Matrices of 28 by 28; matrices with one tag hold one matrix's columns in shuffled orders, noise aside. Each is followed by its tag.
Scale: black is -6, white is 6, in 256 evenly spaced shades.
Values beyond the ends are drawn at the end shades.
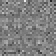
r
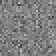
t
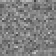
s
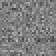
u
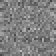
u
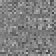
r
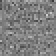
s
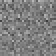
s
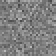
s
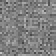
r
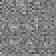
r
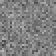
t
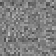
u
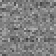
u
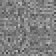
r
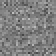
r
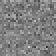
s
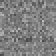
u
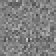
u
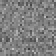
u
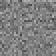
s
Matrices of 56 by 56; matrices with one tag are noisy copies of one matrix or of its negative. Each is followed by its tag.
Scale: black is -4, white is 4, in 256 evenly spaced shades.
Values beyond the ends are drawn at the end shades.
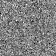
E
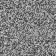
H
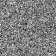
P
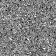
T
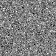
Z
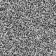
T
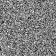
Z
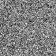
P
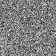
Z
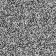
P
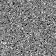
Z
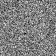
E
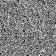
E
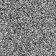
T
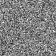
Z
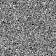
Z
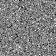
T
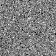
Z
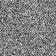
E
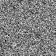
Z
